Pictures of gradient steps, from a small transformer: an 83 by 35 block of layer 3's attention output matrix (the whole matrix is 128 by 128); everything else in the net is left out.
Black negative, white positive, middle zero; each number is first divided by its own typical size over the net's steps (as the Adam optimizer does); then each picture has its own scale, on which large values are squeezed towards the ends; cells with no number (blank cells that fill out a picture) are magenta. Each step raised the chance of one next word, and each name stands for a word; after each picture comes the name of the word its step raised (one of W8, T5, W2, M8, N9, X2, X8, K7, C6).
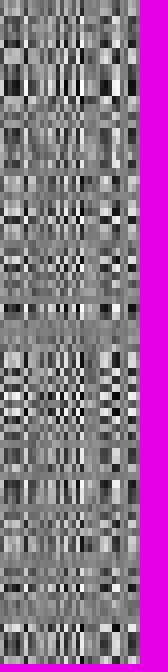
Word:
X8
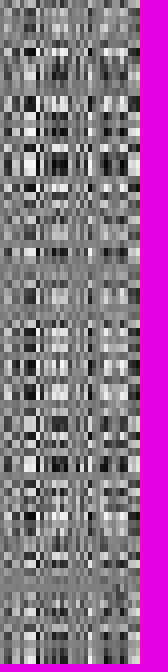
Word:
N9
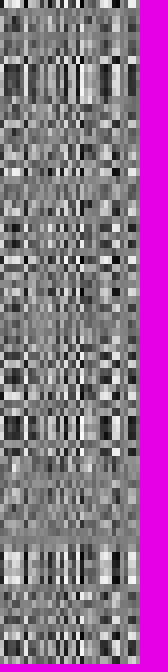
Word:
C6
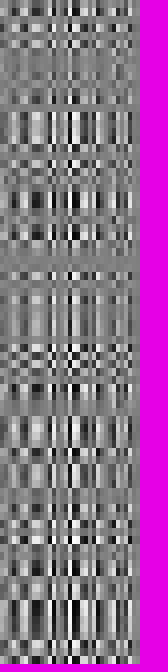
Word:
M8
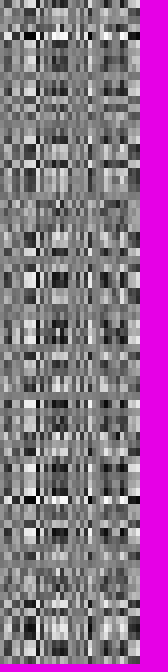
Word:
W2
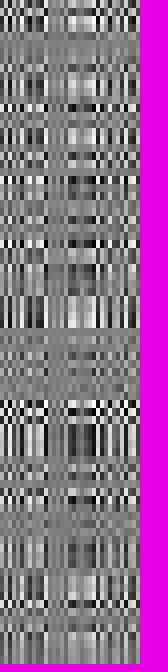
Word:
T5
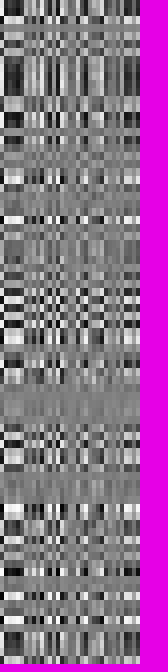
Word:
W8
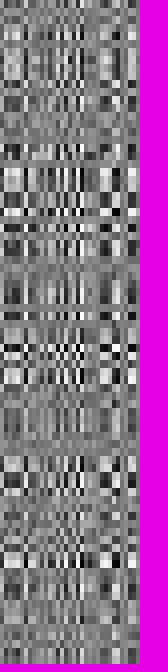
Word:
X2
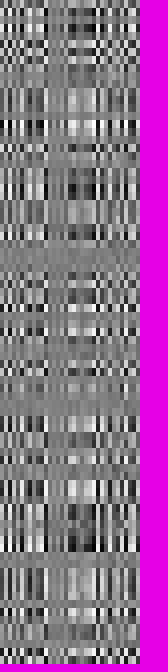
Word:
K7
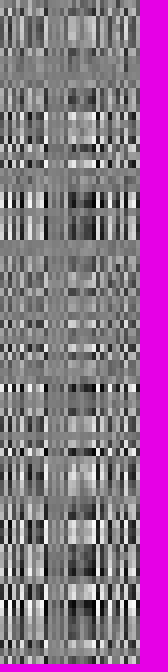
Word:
M8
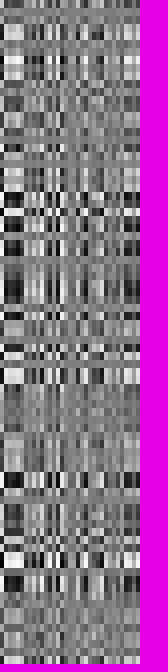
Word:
X2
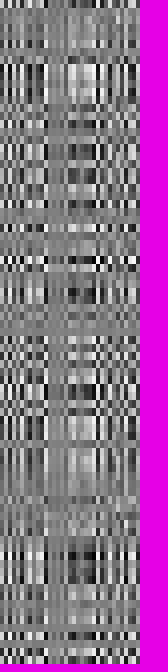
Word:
C6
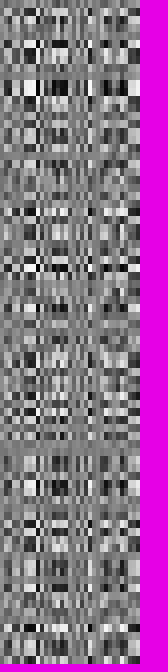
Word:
X8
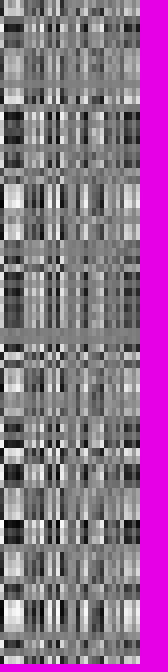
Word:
M8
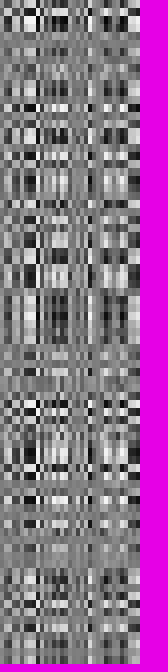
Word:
T5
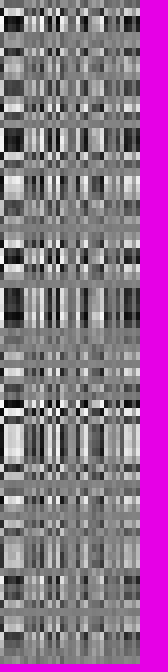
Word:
T5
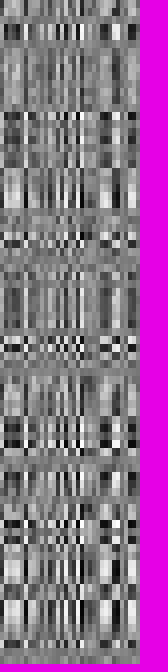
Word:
M8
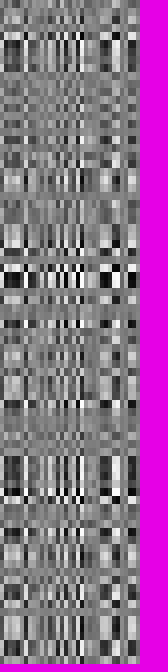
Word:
W2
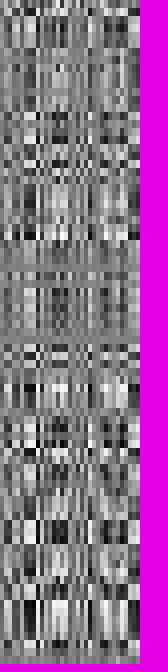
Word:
M8
